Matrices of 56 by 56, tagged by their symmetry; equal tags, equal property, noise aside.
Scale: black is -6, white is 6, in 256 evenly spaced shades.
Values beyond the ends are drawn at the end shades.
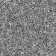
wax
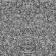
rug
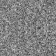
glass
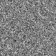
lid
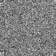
lid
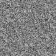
wax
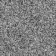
lid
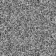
glass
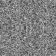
glass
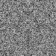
rug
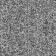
glass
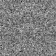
rug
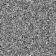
glass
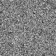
lid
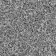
lid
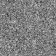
lid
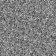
wax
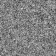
lid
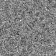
lid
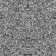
rug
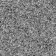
lid
